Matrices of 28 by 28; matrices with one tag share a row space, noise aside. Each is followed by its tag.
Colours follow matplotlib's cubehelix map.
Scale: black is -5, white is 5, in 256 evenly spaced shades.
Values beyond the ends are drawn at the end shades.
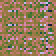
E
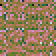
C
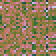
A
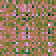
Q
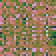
A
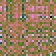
C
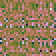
C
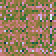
C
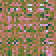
E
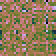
A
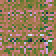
E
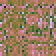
C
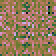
Q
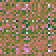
Q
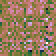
E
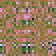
Q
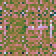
C
